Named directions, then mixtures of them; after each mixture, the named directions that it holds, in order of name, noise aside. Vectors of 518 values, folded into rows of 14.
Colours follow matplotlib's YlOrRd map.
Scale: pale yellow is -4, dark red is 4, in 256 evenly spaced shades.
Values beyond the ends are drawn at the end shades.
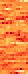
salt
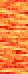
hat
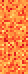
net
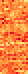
net, salt.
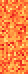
net.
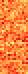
net, salt.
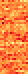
net, salt.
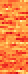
hat, salt.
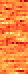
salt.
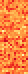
hat, net.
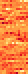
salt.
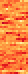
hat, salt.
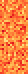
net.
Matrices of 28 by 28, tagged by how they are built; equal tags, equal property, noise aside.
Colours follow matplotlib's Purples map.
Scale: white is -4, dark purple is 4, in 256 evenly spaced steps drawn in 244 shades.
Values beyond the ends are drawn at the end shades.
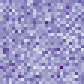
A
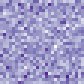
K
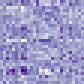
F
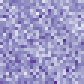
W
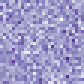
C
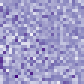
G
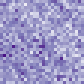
W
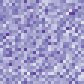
A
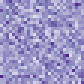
W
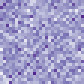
A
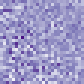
G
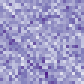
W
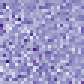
G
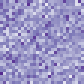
A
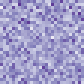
K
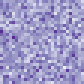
C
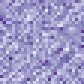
A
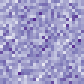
A
